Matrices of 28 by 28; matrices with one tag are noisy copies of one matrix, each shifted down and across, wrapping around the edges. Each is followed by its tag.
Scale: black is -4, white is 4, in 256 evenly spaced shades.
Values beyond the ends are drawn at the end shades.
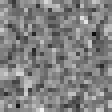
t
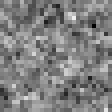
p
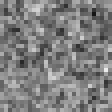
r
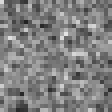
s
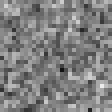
t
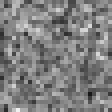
t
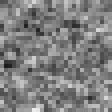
p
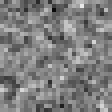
p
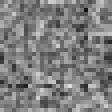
s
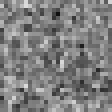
s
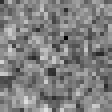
r
